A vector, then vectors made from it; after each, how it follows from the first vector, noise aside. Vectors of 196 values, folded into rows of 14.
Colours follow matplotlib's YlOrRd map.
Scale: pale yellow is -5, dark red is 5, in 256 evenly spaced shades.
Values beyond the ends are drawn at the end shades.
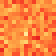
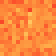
reversed, shrunk.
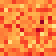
wrapped around, negated.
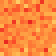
negated, partly zeroed.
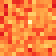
reversed.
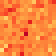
negated, partly zeroed.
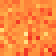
partly zeroed.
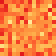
reversed.
